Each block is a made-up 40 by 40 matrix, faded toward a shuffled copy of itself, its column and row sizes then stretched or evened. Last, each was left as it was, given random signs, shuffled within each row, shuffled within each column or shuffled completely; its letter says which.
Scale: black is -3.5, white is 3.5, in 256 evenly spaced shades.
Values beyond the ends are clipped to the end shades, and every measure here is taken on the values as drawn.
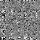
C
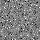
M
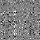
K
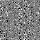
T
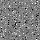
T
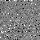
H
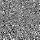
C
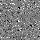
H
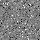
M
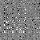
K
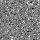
M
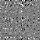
K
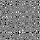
K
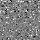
H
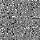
C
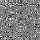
K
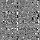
C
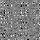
K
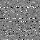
H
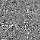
C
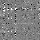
C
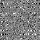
C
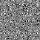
C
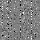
T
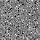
T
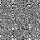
K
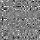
K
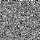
H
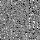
T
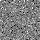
M
